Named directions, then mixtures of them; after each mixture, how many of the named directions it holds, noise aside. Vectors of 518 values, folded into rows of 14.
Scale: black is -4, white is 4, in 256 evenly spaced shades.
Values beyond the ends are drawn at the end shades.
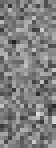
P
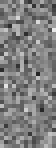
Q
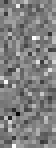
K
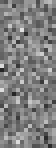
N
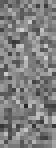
two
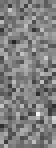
one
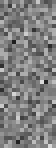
two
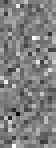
one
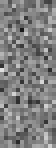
one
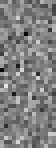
two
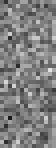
four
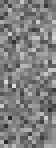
three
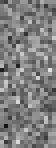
four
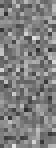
four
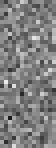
three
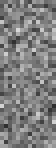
two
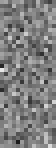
one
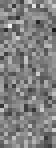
two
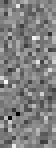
one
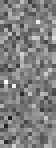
three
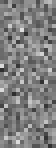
one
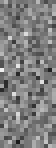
four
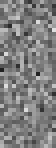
one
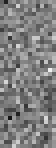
three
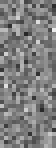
one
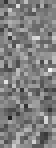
three
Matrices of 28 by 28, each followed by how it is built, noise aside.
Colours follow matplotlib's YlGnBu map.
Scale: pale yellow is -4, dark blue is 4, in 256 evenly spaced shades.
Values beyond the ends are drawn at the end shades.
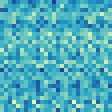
repeating columns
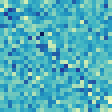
banded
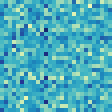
repeating rows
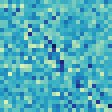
banded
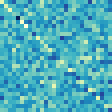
diagonal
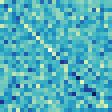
diagonal
